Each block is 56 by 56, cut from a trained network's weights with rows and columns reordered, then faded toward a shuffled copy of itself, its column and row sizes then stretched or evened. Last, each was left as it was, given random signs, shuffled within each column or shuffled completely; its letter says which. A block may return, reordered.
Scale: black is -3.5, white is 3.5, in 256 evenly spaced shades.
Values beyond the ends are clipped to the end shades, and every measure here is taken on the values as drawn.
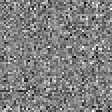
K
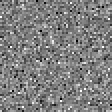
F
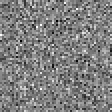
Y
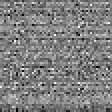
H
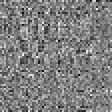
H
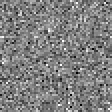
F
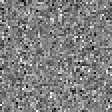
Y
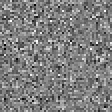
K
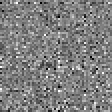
K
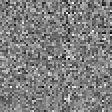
K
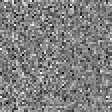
Y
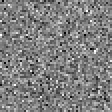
F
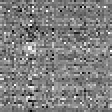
H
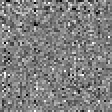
K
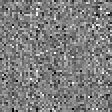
K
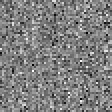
Y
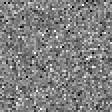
F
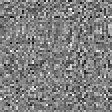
H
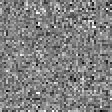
K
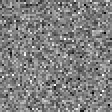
F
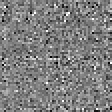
K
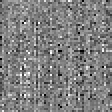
H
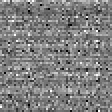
H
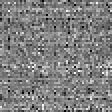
H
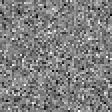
F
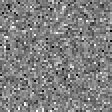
F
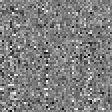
K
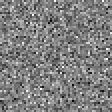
F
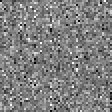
Y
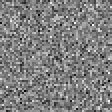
F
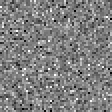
F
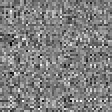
H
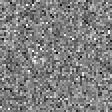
F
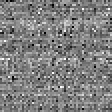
H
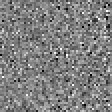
Y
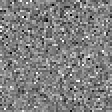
F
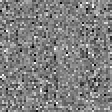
Y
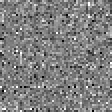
K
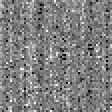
Y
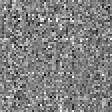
K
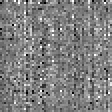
H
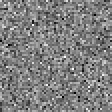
F
